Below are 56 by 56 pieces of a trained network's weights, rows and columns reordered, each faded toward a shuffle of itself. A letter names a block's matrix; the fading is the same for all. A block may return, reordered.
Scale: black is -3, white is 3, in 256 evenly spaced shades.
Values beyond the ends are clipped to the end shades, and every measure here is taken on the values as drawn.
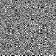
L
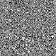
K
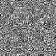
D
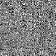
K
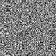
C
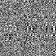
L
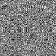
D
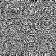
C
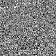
K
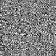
C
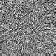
D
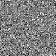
K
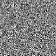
K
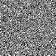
K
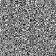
D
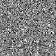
K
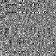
L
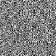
D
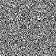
D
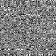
C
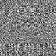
C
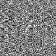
C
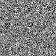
K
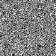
K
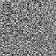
L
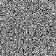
L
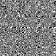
L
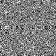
D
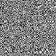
D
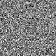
D
